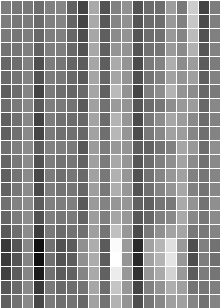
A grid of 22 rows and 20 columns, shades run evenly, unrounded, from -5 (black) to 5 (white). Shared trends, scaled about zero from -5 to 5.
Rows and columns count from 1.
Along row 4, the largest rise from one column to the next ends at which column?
9
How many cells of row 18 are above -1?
12
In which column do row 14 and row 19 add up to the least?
4
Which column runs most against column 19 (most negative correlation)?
18
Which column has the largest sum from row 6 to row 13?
11
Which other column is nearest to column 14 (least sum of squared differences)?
15
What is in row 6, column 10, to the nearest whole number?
-1
